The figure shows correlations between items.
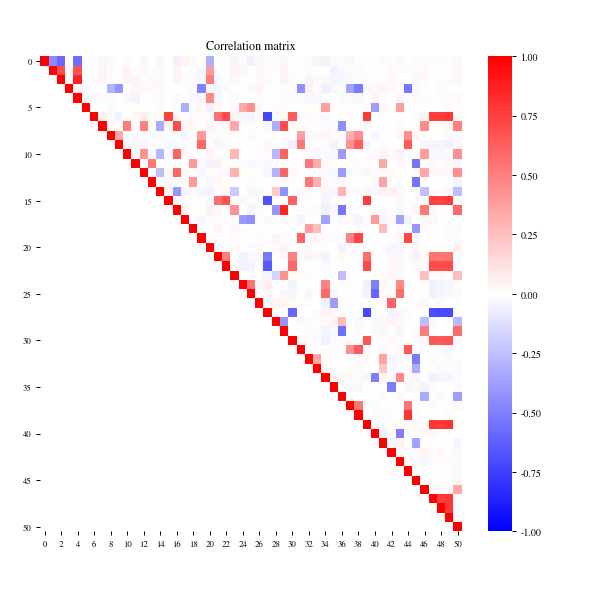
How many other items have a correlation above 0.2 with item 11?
5
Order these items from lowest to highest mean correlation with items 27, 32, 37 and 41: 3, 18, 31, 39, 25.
39, 3, 25, 31, 18
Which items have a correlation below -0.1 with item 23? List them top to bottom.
14, 28, 36
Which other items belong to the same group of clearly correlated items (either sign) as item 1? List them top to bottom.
0, 2, 4, 20
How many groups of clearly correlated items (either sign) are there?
7
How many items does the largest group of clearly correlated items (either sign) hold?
11
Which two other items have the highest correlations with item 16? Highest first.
29, 7
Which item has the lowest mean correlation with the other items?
27
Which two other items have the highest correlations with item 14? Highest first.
36, 28
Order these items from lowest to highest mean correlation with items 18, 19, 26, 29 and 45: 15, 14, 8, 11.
14, 11, 15, 8
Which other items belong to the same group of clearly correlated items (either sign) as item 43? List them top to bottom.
5, 17, 24, 25, 34, 40
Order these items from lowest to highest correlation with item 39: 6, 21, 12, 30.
12, 21, 30, 6
